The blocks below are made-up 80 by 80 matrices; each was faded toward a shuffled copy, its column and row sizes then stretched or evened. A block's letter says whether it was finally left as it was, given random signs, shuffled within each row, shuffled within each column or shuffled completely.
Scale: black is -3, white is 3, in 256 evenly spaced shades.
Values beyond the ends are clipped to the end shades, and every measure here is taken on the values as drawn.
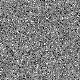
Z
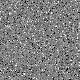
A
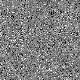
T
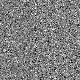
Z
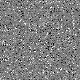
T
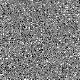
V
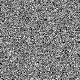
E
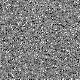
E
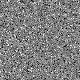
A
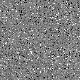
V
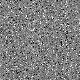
Z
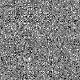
T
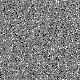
Z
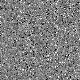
Z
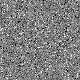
Z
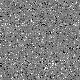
E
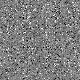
V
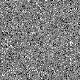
T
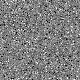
A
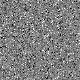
Z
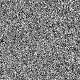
Z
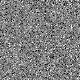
V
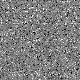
E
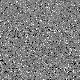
E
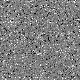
E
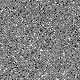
A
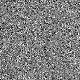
T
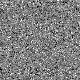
E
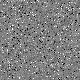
A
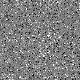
V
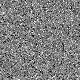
A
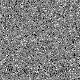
E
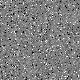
Z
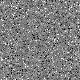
Z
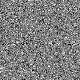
E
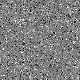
V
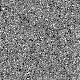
A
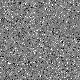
A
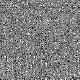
T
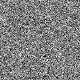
V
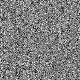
Z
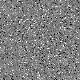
Z
